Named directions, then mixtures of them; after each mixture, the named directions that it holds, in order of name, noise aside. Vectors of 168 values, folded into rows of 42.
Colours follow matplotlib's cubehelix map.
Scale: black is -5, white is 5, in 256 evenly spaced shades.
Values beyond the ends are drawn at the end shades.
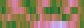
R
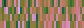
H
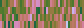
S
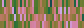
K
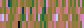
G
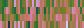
H, S.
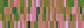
H, S.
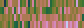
H, K, R.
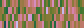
H, S.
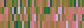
G, H, K.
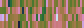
G.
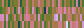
G, K, S.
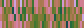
K.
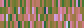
G, K, S.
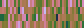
G, H.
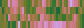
G, R.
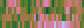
H, R.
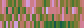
H, R, S.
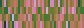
H, S.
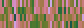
K.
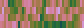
G, R.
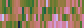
G, R.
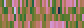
H, K, R.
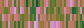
H, R, S.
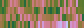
K, R, S.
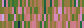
G, K.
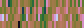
G.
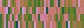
G, H, S.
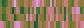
H, K, S.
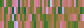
H, K, S.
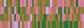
H, K, R.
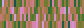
H, K.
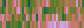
G, H, R.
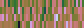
G, K.
